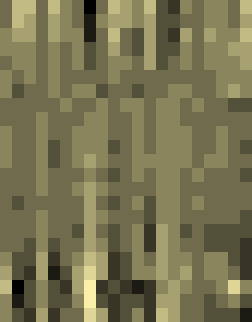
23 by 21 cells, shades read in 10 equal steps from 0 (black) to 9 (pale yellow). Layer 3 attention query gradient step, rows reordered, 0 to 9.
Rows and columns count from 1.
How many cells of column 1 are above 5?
2
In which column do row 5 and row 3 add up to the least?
8
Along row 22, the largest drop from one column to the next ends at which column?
9
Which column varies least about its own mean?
17
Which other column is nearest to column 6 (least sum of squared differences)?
11
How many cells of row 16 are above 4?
5
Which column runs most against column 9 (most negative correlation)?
20
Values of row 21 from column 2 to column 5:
0 3 5 3
